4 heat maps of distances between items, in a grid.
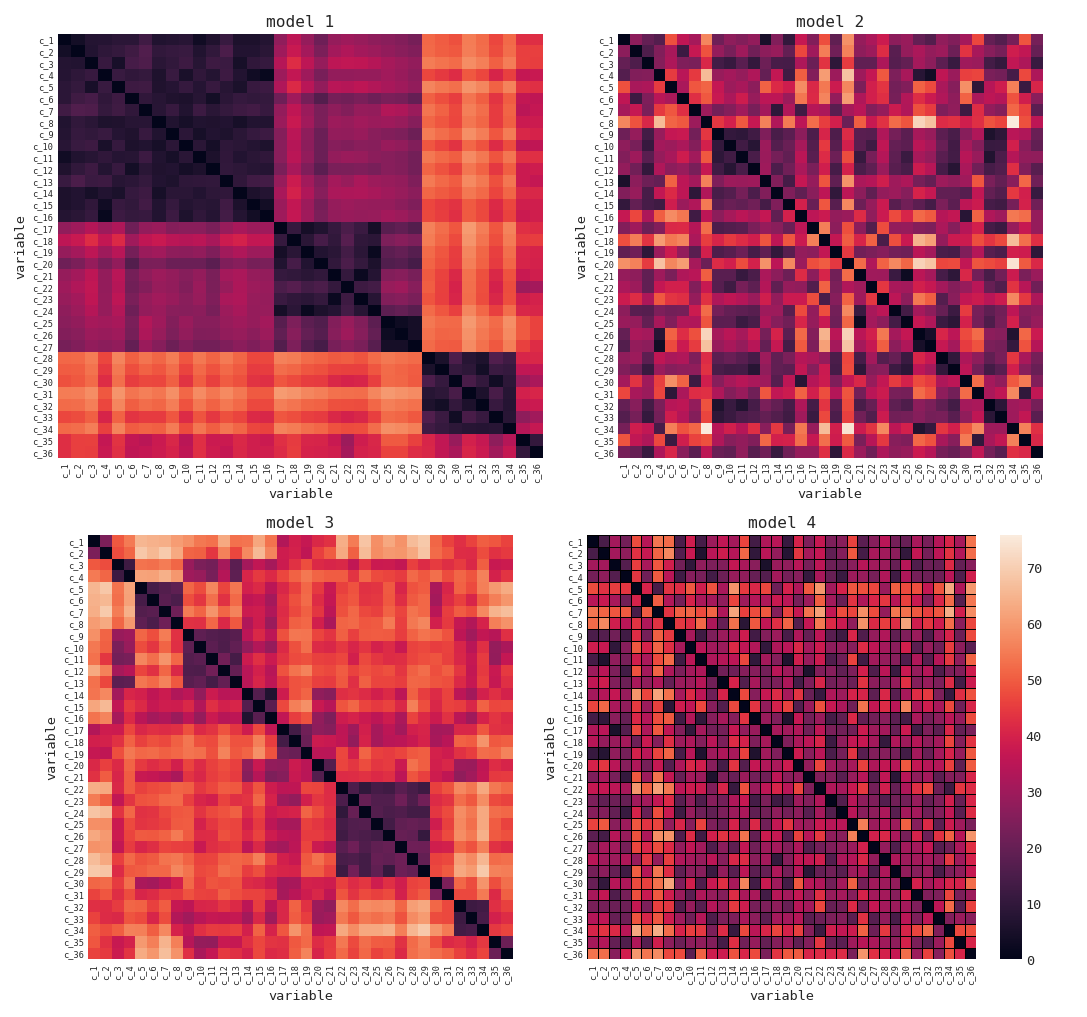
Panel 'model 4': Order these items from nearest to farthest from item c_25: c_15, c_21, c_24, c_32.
c_15, c_21, c_24, c_32
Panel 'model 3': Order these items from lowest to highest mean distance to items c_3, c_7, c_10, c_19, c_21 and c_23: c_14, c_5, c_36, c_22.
c_14, c_22, c_5, c_36
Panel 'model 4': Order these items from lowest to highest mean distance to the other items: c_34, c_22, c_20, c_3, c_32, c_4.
c_4, c_3, c_32, c_20, c_22, c_34
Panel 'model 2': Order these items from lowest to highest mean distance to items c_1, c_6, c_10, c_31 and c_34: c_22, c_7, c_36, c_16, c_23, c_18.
c_36, c_22, c_7, c_23, c_16, c_18
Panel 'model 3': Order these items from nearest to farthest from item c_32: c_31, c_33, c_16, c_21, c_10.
c_33, c_21, c_16, c_10, c_31
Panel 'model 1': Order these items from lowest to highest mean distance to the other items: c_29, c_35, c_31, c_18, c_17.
c_17, c_18, c_35, c_29, c_31
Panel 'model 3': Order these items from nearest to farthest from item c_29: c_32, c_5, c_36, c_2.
c_5, c_36, c_32, c_2
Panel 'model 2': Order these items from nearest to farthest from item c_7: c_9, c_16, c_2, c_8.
c_16, c_9, c_8, c_2
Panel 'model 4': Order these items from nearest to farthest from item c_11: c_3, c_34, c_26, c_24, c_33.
c_26, c_24, c_3, c_33, c_34
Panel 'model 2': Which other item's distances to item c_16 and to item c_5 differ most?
c_30
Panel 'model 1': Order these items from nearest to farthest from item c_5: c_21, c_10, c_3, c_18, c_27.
c_3, c_10, c_27, c_21, c_18
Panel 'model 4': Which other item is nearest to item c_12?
c_21
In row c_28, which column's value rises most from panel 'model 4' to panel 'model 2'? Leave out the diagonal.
c_18
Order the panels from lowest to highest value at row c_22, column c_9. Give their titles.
model 2, model 1, model 4, model 3
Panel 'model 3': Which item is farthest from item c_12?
c_1
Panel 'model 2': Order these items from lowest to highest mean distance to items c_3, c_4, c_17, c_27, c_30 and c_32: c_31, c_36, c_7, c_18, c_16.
c_36, c_7, c_16, c_31, c_18
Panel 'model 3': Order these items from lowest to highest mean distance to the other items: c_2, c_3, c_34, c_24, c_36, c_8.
c_3, c_24, c_8, c_36, c_34, c_2
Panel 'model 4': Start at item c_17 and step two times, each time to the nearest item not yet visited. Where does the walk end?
c_10
